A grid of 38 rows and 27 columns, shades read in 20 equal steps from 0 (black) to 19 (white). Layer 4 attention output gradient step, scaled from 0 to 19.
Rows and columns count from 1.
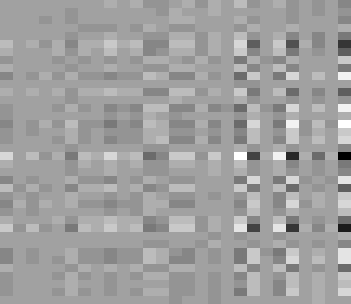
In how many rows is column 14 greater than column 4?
14
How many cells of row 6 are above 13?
7
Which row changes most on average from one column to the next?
20
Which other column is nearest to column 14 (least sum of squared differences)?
15
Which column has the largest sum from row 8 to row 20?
27
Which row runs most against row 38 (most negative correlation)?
2
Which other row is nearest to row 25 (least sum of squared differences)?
36
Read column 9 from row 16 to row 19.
9 11 10 12
